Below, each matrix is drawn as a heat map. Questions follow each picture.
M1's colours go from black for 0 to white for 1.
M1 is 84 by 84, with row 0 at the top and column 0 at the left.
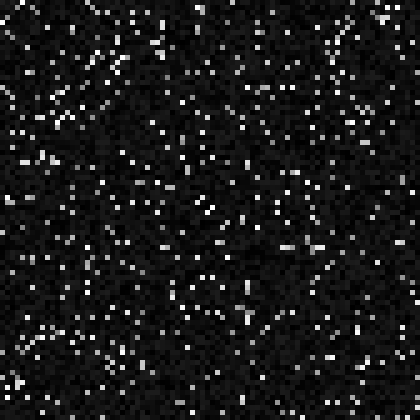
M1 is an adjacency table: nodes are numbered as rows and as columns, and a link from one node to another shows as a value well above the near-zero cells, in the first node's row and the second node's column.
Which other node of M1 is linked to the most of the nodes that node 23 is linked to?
node 67
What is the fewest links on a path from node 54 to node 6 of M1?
4
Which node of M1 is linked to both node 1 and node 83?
node 79
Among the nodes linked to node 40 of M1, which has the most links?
node 32
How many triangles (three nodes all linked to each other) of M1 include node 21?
2
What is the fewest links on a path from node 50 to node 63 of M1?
3
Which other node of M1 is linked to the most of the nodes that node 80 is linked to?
node 66
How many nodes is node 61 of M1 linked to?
5
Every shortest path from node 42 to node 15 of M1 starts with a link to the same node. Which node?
node 55
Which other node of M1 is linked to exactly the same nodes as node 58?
node 56
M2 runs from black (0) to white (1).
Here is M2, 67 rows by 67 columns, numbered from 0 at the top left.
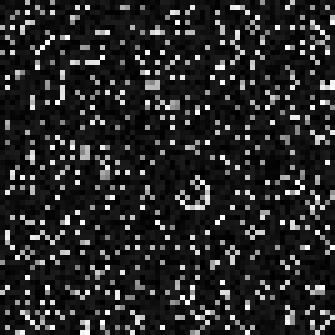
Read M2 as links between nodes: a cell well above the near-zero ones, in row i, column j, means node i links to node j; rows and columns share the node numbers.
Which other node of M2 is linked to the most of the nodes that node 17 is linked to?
node 16
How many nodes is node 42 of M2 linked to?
5
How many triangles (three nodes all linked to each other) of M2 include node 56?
2
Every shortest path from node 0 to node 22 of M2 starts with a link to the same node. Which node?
node 52
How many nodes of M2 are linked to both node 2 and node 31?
1
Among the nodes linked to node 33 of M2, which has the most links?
node 58
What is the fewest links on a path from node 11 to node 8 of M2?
2
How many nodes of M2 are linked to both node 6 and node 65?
6
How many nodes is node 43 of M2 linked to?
9
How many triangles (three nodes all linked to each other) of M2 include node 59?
4
